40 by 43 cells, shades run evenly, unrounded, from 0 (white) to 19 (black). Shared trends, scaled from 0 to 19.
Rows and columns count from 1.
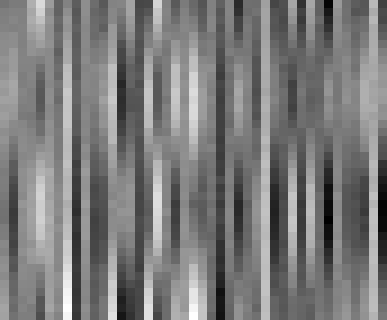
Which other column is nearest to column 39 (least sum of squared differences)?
28
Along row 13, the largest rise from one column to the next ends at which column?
14
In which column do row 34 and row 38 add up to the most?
25
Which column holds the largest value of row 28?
37
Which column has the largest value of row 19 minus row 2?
5
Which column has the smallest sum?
8
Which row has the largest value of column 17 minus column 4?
1
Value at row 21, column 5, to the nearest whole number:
6
